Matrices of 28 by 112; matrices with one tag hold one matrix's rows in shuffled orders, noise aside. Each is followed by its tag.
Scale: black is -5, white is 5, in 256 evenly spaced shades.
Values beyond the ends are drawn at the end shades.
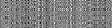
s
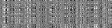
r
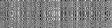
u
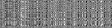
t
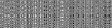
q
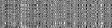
t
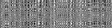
s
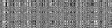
r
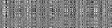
r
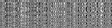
t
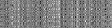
u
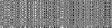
q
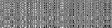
q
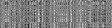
s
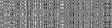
q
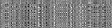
s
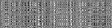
s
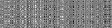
q
